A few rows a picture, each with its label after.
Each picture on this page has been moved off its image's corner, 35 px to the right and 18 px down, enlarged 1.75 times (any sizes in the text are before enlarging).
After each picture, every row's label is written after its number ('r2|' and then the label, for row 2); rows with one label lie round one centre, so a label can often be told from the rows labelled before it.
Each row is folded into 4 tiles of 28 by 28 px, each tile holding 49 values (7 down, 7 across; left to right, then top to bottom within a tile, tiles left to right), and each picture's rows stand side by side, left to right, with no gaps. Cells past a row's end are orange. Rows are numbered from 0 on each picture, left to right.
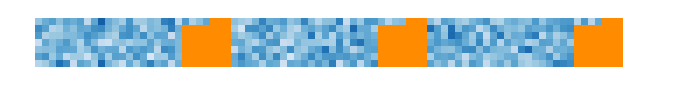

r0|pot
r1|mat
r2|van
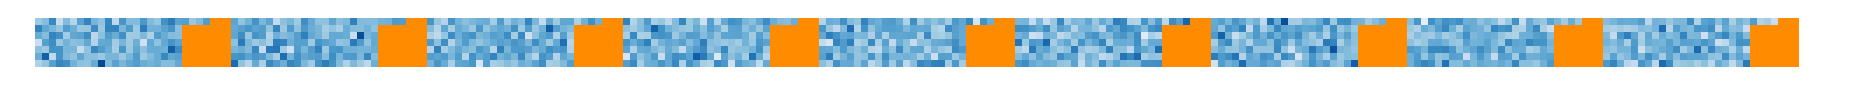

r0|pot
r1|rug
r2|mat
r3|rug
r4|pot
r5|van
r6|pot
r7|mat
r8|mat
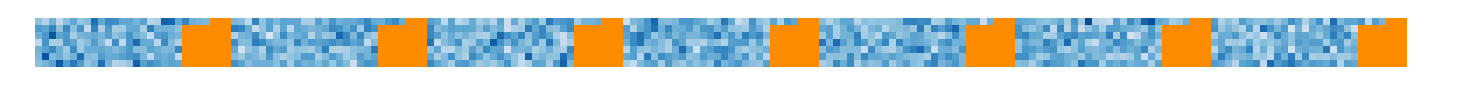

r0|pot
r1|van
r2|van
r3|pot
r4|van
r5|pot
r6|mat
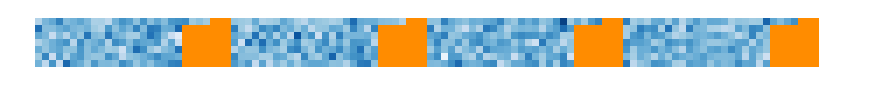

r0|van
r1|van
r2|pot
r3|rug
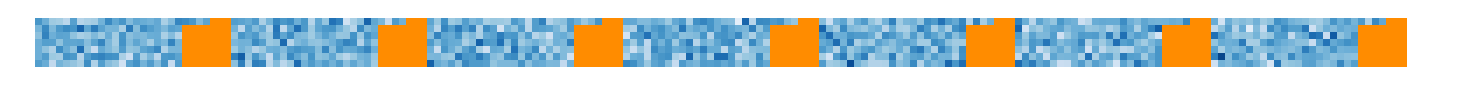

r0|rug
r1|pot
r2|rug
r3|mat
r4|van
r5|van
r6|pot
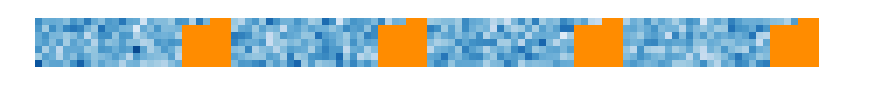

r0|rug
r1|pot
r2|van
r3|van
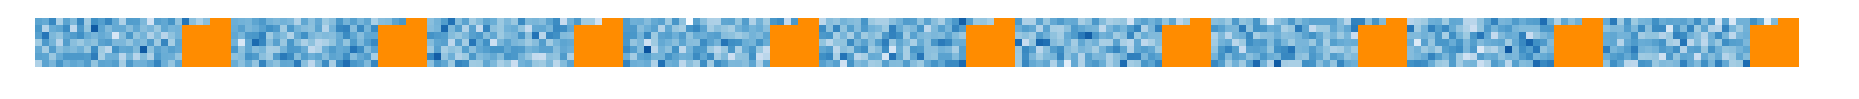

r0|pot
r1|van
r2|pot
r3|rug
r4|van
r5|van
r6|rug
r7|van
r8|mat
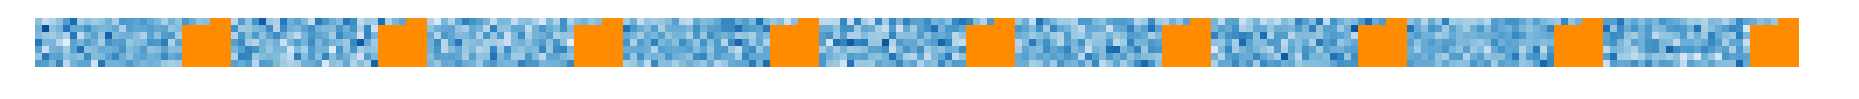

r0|rug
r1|mat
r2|pot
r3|van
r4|van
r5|van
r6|van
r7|van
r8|pot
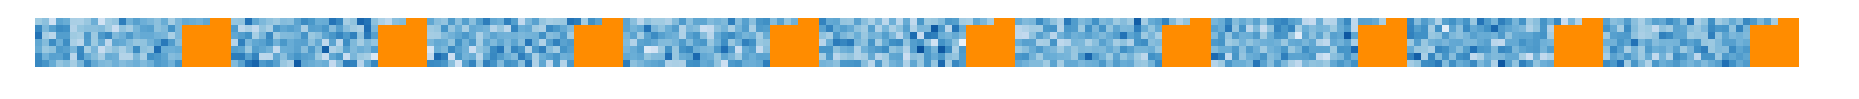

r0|van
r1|pot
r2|mat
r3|van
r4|van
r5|mat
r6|pot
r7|pot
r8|van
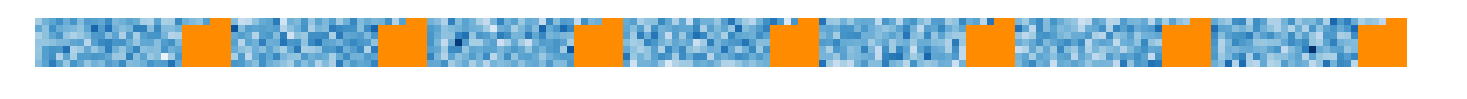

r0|mat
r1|van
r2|van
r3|van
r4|rug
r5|van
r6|van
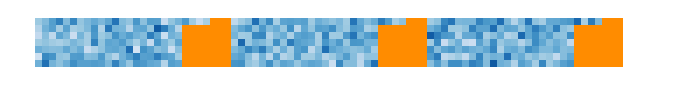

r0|mat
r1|mat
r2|pot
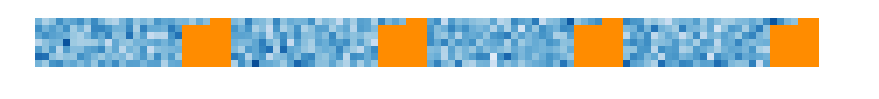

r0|pot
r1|pot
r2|van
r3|rug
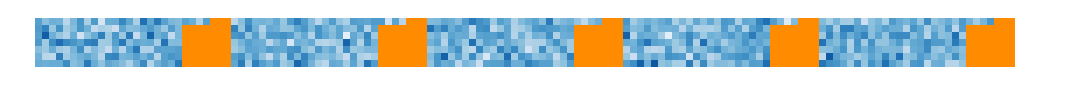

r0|van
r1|pot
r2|mat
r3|van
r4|rug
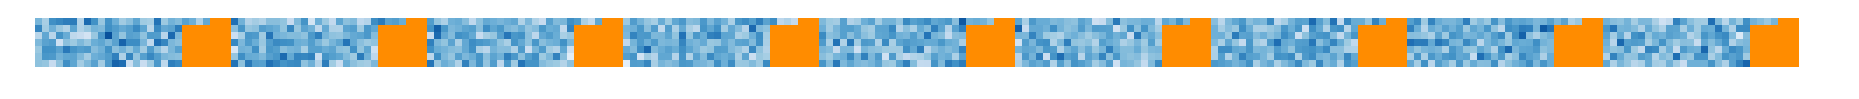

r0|mat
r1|rug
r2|rug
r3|pot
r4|van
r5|pot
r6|mat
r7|van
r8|van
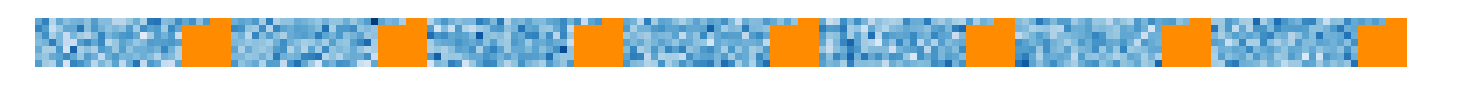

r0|rug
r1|rug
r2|pot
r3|mat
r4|van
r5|mat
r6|pot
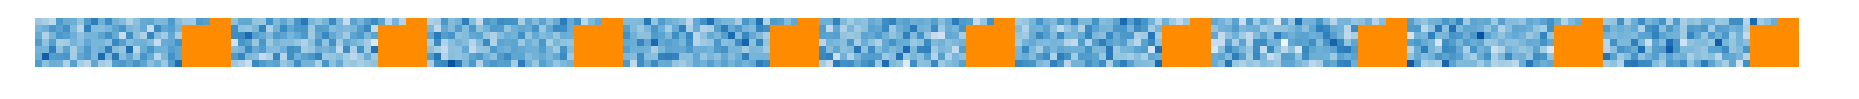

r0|mat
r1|pot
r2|pot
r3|van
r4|pot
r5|mat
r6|van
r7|rug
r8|pot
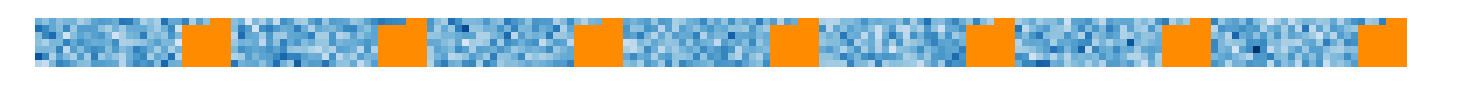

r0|pot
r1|rug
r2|mat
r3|pot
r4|van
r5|pot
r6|rug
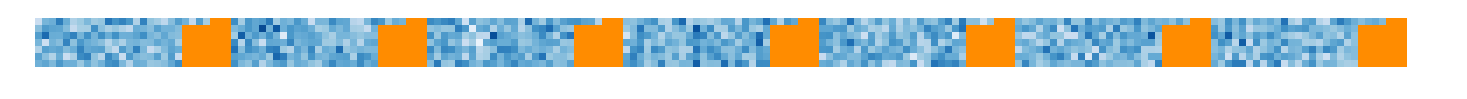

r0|van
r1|rug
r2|mat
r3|mat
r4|van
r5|mat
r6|pot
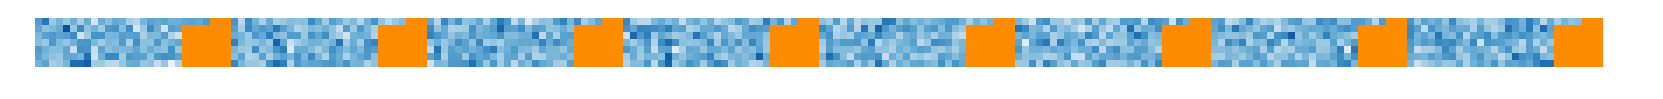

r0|rug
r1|rug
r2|pot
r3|rug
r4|pot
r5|van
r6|van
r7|van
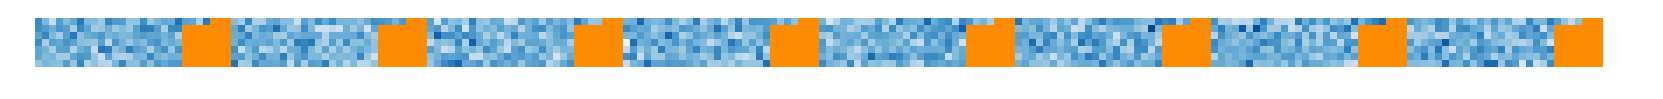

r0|van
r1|rug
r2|pot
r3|pot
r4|van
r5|van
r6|rug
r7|mat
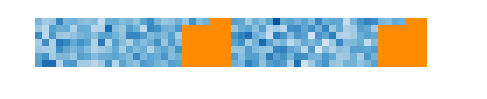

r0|van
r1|pot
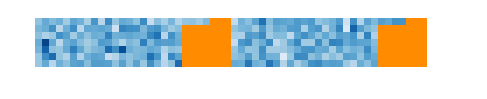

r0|mat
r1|mat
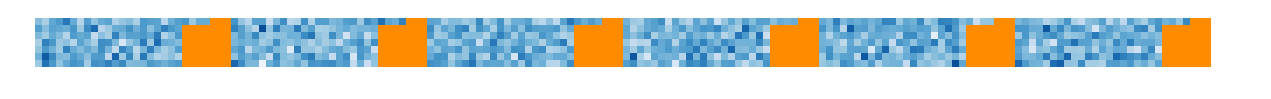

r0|mat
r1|rug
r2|mat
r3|mat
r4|pot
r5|rug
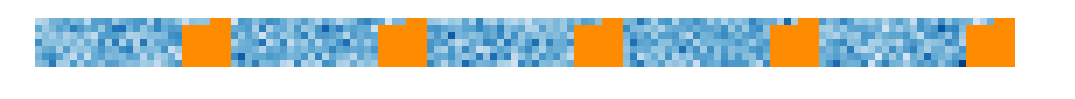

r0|mat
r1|pot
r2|rug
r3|pot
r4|mat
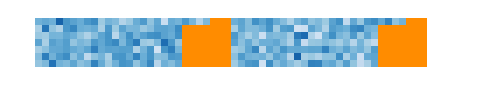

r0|mat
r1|mat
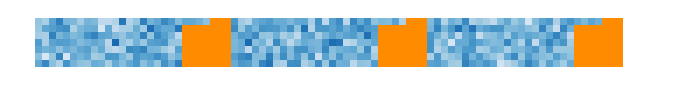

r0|van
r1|mat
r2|rug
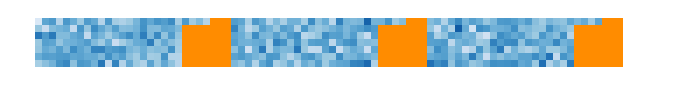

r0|pot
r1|van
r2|mat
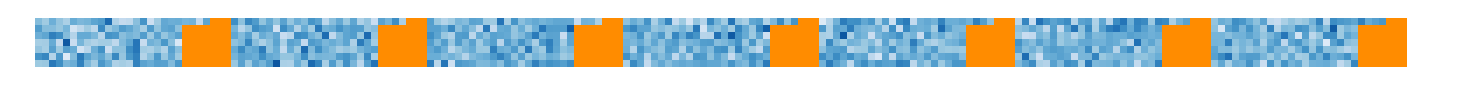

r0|pot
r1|mat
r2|van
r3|van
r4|mat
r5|mat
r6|mat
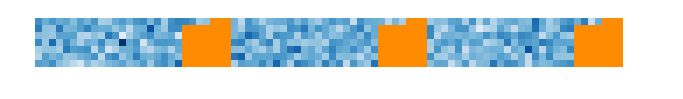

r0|van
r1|pot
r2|van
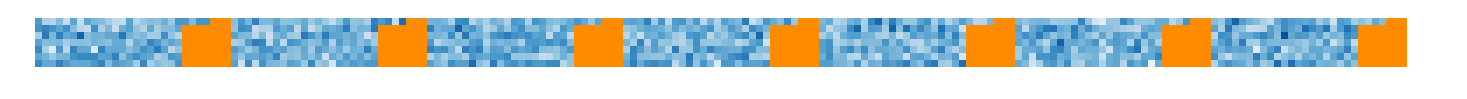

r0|rug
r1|van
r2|rug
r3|mat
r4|mat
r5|rug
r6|pot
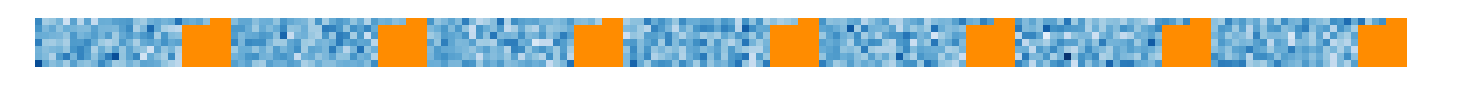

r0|rug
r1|van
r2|mat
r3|mat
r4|rug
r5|rug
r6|pot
